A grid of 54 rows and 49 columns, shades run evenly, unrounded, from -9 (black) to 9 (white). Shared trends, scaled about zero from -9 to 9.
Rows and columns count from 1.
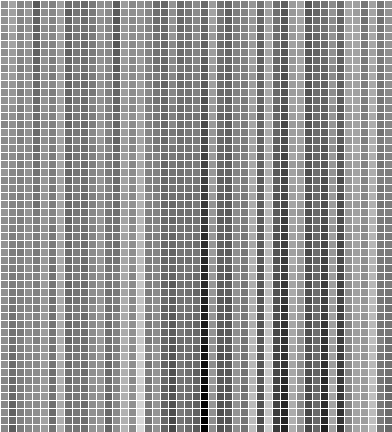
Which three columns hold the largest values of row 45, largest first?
18, 34, 47
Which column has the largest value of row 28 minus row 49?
26
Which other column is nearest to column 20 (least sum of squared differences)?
12
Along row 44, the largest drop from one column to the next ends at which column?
35
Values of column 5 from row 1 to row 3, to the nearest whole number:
-3 -2 -2
